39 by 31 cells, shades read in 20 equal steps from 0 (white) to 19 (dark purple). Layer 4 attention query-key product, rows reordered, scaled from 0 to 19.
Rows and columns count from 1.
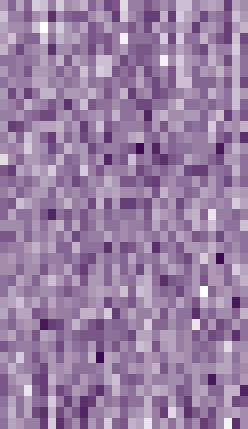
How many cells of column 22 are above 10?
16
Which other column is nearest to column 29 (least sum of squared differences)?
19
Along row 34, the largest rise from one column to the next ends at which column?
21
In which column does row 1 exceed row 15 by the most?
29
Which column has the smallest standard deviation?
10
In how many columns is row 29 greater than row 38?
10
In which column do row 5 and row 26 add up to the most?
26
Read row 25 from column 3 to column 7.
12 9 9 13 9
